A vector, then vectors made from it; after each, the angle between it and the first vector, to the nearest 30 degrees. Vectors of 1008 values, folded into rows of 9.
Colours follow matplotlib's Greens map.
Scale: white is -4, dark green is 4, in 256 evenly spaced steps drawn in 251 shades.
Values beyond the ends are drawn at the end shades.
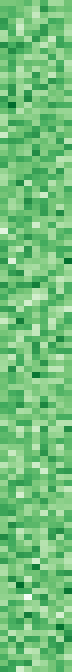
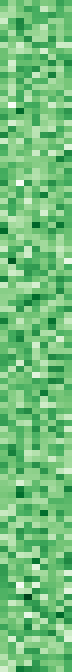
150 degrees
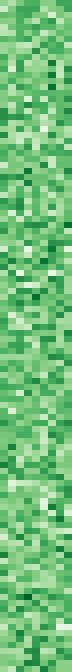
120 degrees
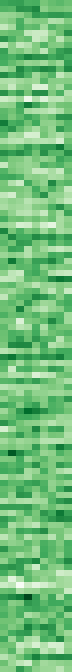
120 degrees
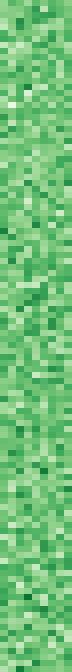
150 degrees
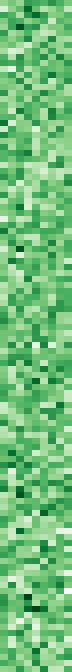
120 degrees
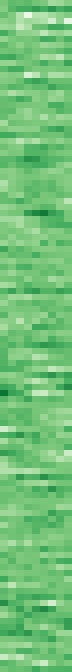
90 degrees
